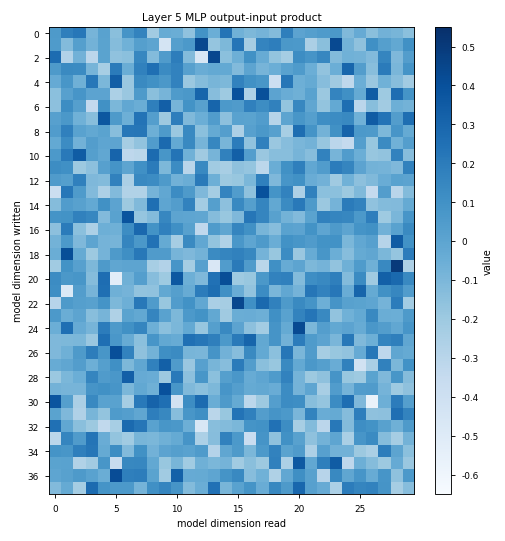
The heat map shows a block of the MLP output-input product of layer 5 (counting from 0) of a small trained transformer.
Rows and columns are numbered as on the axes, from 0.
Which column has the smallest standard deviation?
21
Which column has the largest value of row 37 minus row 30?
26
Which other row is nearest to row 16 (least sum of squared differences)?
18
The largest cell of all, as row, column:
19, 28
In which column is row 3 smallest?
4
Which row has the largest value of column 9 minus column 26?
30
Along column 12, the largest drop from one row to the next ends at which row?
2
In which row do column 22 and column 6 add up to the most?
15
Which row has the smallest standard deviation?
23
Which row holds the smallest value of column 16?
33
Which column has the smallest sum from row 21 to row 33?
22
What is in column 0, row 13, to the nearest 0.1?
-0.4
